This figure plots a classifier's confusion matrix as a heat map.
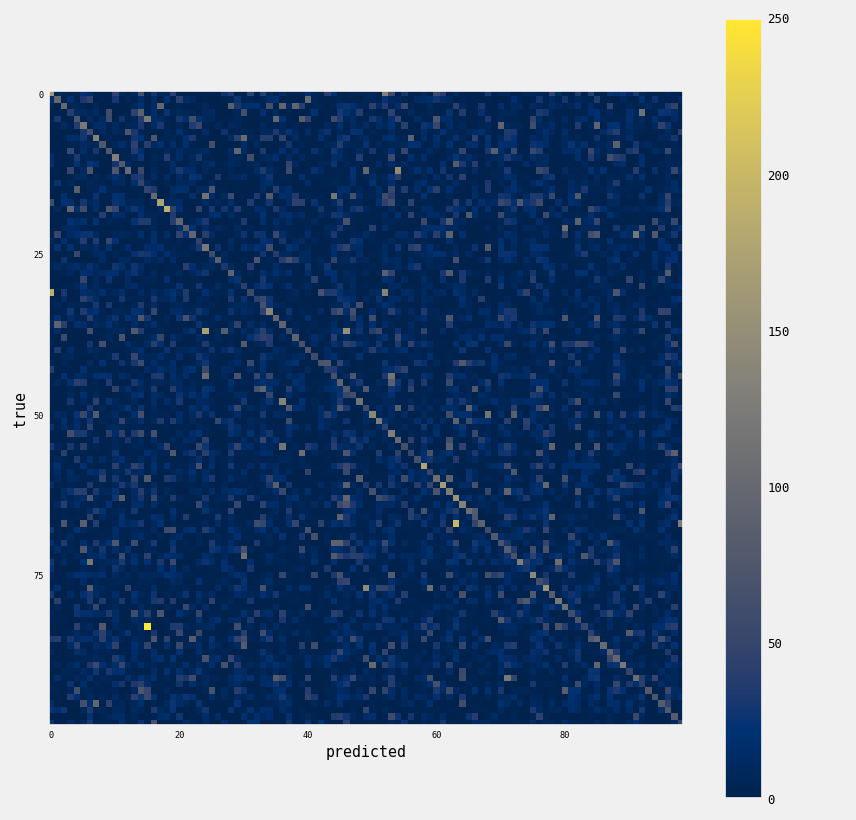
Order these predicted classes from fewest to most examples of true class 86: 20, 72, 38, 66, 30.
38, 66, 72, 20, 30
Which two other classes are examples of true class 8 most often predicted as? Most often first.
88, 25
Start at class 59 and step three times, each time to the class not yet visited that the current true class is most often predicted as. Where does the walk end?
92
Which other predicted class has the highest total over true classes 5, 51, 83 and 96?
15
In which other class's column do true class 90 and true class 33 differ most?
48
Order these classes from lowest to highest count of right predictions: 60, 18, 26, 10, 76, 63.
76, 26, 60, 10, 63, 18
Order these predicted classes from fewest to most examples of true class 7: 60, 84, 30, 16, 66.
84, 60, 66, 16, 30
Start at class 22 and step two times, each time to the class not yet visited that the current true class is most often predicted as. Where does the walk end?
71
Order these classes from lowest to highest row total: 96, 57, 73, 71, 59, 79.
57, 96, 59, 79, 71, 73
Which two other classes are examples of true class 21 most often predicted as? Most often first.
80, 92
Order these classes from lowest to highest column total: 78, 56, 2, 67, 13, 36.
67, 2, 56, 78, 36, 13
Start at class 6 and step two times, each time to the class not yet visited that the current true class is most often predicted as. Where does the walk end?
54
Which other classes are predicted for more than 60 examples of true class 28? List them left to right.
52, 62, 96
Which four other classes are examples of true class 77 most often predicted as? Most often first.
49, 59, 6, 33
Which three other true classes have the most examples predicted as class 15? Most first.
83, 4, 60
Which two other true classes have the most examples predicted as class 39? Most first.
56, 4
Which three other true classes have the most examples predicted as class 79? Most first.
73, 83, 74
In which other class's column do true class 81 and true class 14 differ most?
17
